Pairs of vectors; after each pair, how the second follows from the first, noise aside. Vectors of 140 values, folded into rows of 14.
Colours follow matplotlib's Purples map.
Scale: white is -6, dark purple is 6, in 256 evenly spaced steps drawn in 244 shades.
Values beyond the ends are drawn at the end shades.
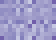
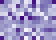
reversed, scaled up.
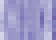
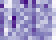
reversed, scaled up.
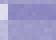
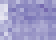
copied.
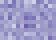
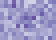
copied.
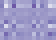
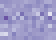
reversed, partly zeroed.
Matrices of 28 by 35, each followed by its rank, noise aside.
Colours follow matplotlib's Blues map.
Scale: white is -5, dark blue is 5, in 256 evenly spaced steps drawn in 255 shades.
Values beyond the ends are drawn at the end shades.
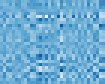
two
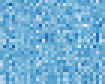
five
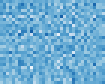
four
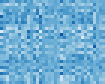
three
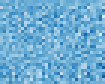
five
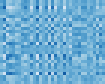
two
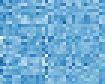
three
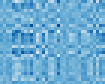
two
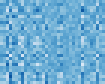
two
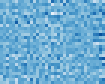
five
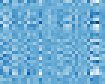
two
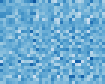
four
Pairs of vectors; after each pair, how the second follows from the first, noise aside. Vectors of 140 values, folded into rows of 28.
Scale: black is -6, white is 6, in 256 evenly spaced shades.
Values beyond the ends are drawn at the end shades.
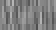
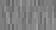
negated, shrunk.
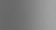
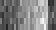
wrapped around, scaled up.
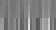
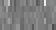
wrapped around, partly zeroed.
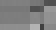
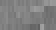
negated, shrunk.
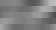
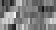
wrapped around, scaled up.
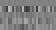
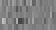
wrapped around, partly zeroed.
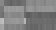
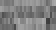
wrapped around, negated.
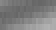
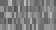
shuffled.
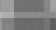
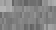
wrapped around, partly zeroed.
